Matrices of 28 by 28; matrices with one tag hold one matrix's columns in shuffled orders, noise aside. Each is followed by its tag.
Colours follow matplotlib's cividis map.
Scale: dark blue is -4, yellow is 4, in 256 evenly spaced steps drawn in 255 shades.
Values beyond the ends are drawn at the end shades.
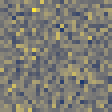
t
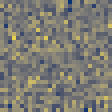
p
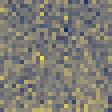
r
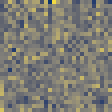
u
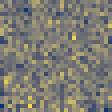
p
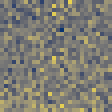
r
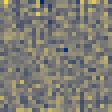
u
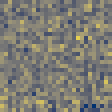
p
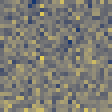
r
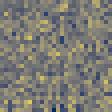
p
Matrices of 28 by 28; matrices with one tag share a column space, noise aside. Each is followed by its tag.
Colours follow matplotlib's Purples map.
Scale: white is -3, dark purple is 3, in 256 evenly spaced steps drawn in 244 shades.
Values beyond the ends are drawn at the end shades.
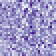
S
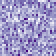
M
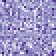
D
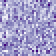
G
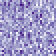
G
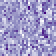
M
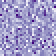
S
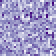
G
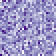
D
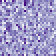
D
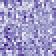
G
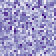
D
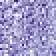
S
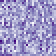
M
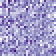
S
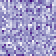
D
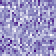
M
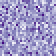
D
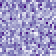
G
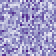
G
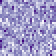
M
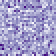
D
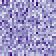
S
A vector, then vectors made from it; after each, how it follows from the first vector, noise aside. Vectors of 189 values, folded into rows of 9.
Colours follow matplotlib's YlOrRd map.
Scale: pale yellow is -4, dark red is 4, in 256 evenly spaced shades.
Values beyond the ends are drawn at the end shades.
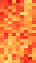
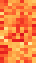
wrapped around, negated.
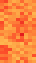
wrapped around, negated, shrunk.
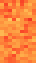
wrapped around, negated, shrunk.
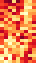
scaled up.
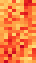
negated.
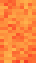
reversed, shrunk.
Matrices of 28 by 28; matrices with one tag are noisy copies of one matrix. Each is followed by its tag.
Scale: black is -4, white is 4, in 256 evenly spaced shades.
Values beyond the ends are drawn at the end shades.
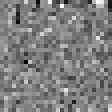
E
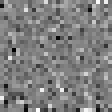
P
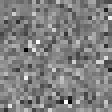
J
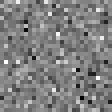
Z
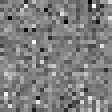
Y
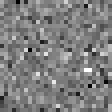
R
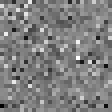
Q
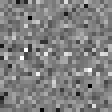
R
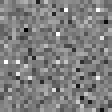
Z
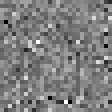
J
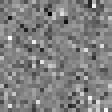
Y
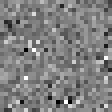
J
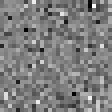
Y
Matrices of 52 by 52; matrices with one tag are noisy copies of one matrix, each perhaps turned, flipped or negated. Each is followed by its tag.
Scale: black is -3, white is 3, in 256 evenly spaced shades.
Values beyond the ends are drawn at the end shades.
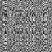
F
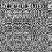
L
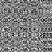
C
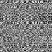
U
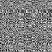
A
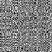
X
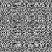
F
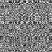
U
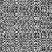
X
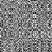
C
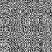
A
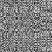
X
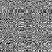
A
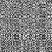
X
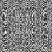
F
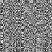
U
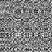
C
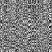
U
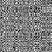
X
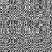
A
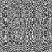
F
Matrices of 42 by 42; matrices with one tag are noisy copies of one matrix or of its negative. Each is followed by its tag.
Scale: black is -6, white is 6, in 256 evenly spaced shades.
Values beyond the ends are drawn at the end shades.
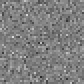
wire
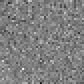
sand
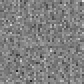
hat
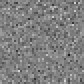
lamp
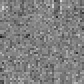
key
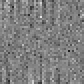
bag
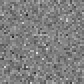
wire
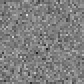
wire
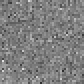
sand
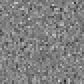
lamp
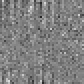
bag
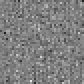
hat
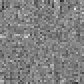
key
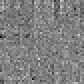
key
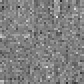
key
